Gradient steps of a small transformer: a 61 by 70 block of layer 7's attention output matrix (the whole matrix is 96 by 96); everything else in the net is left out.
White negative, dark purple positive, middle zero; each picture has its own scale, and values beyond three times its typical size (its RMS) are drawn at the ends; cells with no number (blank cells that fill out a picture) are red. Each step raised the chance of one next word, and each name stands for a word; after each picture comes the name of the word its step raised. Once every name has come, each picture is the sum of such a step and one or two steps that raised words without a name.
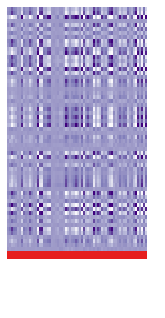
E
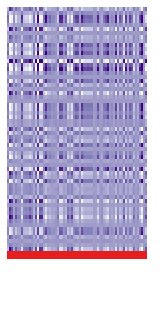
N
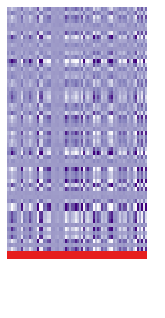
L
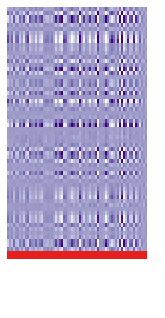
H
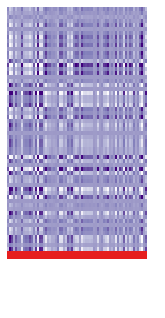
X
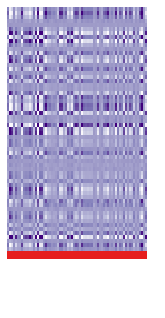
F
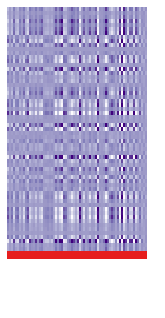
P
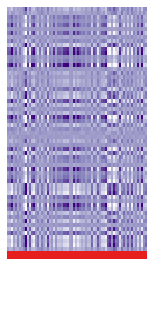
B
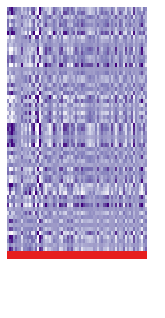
B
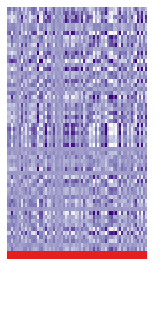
N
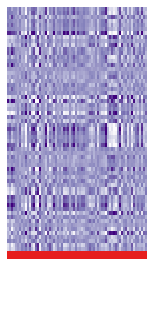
B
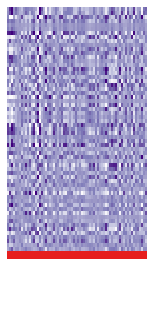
E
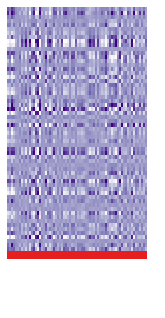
F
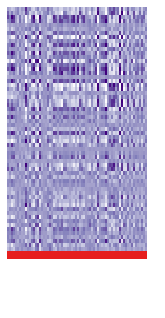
N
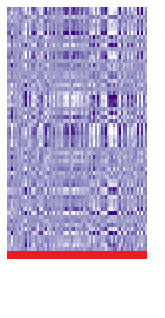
X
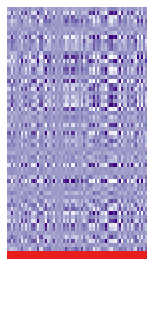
L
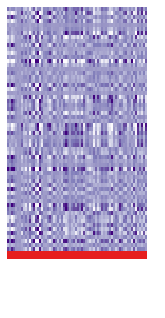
L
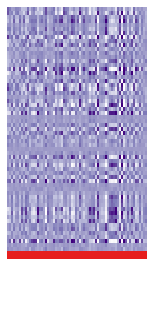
P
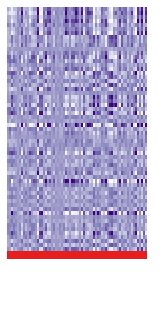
P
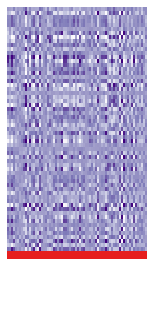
L
